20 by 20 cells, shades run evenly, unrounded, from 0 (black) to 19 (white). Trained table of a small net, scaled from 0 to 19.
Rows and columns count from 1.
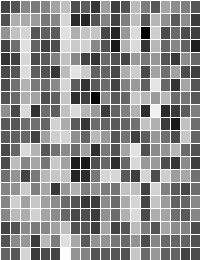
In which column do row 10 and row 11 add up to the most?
6
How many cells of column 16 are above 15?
4
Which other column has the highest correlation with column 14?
3
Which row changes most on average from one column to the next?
9
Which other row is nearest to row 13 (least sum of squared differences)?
2
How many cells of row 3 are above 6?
14
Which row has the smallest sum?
5
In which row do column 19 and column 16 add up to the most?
7
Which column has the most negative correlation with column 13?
15
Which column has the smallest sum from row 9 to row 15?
18
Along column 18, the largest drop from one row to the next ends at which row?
13
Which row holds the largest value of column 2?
16
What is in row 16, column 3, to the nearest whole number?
12
